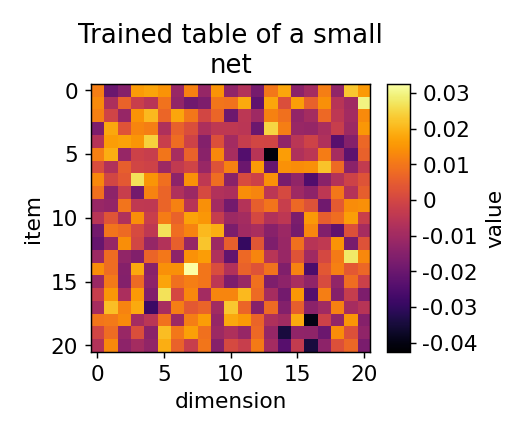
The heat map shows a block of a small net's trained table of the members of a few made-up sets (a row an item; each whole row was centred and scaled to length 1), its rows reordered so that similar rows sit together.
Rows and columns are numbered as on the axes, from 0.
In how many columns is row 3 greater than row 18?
10
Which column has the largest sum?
5
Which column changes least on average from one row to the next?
8
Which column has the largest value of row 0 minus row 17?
4
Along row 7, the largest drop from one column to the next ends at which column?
14
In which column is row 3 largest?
13
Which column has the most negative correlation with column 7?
2
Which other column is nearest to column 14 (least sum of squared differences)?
17
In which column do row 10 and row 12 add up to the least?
11
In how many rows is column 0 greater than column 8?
10
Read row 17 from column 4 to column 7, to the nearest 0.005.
-0.03 -0.01 0.01 0.005
